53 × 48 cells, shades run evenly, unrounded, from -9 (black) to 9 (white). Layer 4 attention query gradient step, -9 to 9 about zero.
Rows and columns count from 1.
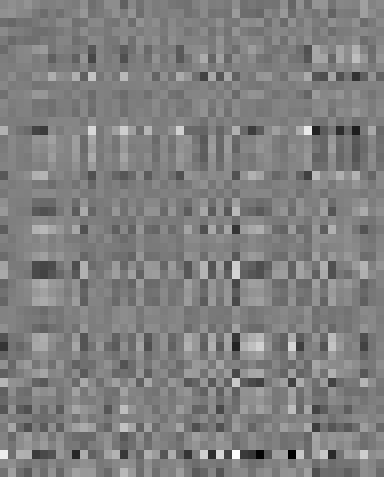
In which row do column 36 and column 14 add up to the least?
39
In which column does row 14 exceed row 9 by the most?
45
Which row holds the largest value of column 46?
51
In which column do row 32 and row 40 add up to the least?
30
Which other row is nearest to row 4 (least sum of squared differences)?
47
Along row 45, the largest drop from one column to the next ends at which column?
38
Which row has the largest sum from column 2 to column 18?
9
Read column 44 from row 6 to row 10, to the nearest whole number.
1 1 0 -1 0
